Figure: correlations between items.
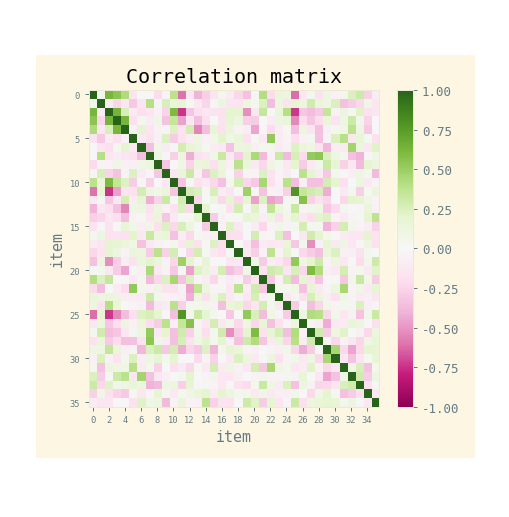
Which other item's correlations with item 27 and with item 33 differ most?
7
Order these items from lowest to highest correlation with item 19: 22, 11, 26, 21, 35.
21, 22, 26, 35, 11
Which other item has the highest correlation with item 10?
2
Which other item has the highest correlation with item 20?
27
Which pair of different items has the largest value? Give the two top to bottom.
11, 25
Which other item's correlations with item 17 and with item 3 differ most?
0
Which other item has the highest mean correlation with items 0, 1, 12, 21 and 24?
10
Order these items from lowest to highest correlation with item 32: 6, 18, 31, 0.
18, 31, 0, 6
